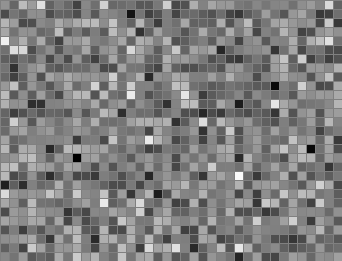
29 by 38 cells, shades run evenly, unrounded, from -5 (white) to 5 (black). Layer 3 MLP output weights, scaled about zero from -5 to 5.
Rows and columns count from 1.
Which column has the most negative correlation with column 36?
13
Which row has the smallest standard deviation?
15
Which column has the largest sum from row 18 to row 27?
11
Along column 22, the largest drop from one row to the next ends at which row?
29
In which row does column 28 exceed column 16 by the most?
24
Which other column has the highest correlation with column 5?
19
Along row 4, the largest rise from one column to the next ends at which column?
16
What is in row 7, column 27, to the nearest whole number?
3
